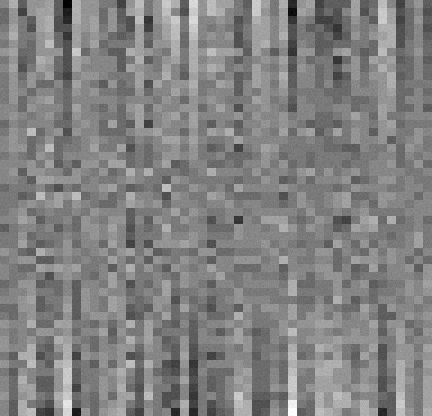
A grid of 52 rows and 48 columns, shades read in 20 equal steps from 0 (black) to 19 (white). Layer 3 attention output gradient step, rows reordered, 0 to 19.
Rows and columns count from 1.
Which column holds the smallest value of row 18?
44
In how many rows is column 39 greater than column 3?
16
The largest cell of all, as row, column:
52, 33
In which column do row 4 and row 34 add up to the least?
38
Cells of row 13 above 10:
10
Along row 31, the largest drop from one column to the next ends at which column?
15
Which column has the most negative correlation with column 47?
37
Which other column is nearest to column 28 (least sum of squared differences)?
41
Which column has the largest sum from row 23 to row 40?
13
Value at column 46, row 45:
11
